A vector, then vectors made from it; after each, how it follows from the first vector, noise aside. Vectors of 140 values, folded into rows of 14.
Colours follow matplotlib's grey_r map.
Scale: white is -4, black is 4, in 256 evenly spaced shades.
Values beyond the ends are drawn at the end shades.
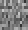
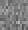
reversed, negated, shrunk.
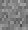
shrunk.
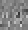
negated, partly zeroed.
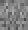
reversed, negated, shrunk.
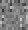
negated, partly zeroed.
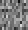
negated.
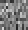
reversed, negated.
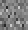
reversed, negated, partly zeroed.
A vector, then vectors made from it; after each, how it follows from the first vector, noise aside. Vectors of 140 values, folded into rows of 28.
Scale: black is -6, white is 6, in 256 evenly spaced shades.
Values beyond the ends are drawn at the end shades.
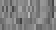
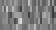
sign-scrambled.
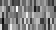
reversed, scaled up.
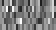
negated, scaled up.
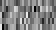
reversed, scaled up.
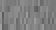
reversed, shrunk.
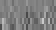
reversed, negated, partly zeroed.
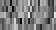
scaled up.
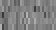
reversed, partly zeroed.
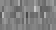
reversed, negated, partly zeroed.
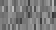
sign-scrambled.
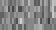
sign-scrambled.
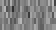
sign-scrambled.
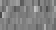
reversed, negated, partly zeroed.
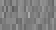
shrunk.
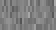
shrunk.
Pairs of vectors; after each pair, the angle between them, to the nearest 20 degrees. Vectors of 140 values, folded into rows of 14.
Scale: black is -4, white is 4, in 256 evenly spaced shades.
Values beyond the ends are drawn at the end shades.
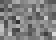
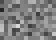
40 degrees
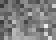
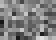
100 degrees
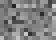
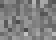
60 degrees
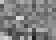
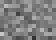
60 degrees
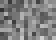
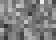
100 degrees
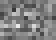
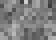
80 degrees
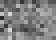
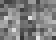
80 degrees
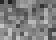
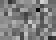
60 degrees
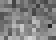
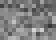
60 degrees
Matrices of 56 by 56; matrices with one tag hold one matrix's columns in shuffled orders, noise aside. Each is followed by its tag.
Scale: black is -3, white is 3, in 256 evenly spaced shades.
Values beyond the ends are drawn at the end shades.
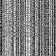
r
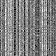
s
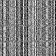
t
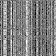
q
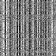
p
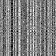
s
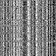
t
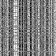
s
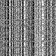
t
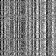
p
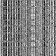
t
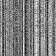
r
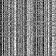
r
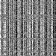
p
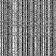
r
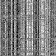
p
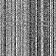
r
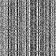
s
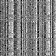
p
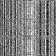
q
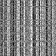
t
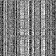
q
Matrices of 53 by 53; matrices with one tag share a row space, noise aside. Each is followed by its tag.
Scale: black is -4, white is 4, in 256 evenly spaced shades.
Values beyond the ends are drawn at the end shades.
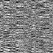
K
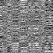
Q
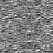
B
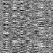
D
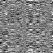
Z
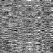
B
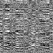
K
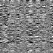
Z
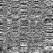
Q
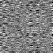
Z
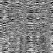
Z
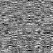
B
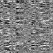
K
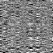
Z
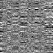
Q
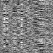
D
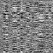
D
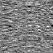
B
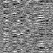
D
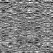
B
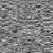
B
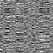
K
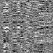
D
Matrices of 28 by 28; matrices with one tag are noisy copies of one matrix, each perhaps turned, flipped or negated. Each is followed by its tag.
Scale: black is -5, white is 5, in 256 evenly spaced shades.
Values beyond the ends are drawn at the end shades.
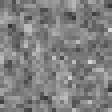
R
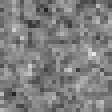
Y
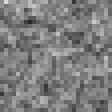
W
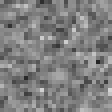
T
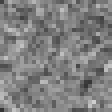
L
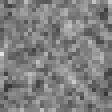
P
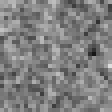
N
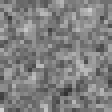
L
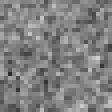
N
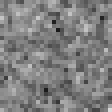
L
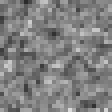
T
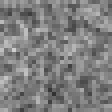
Y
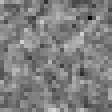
P
